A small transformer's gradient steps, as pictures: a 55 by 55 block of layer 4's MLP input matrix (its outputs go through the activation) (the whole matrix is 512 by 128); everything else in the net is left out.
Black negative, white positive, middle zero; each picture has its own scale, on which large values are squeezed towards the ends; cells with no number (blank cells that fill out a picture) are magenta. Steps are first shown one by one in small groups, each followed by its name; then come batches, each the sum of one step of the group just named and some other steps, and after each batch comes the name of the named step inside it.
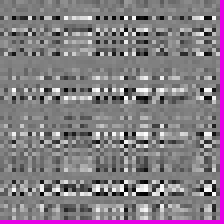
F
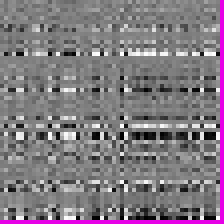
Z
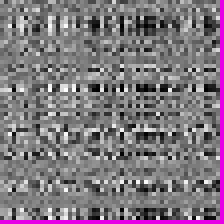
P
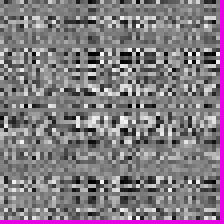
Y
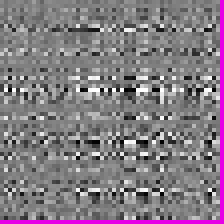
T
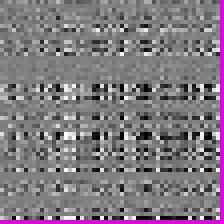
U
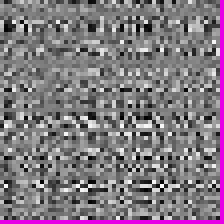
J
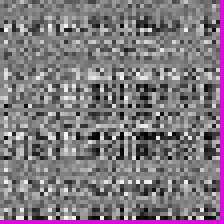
P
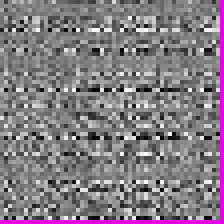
J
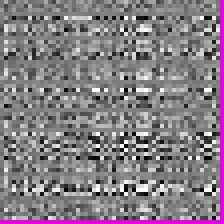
F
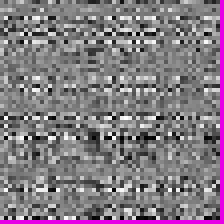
Y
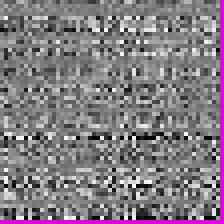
Z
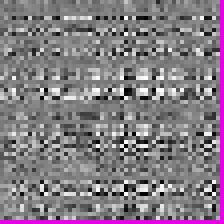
F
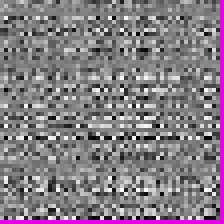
F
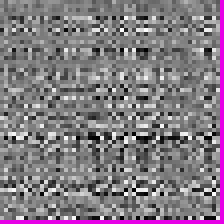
F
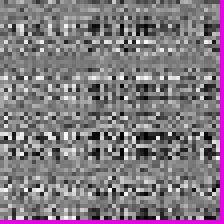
P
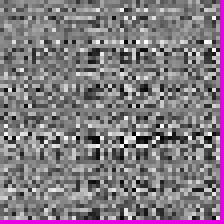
Y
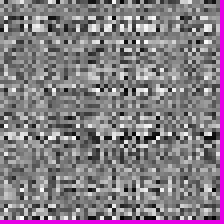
Y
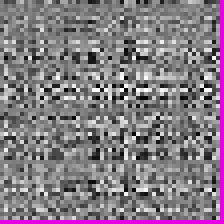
Y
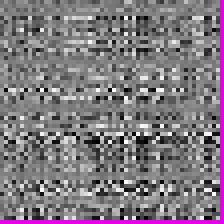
F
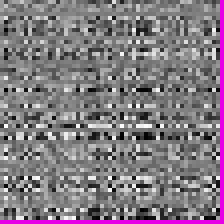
Z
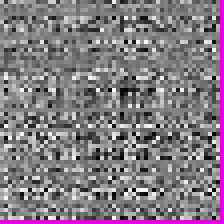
T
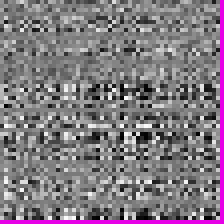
U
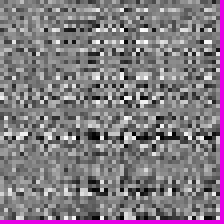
Y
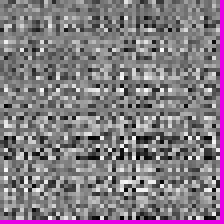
P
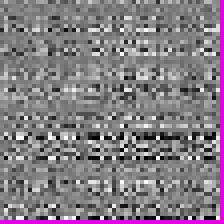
Z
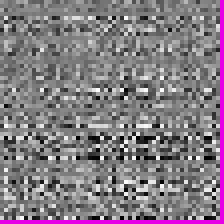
F
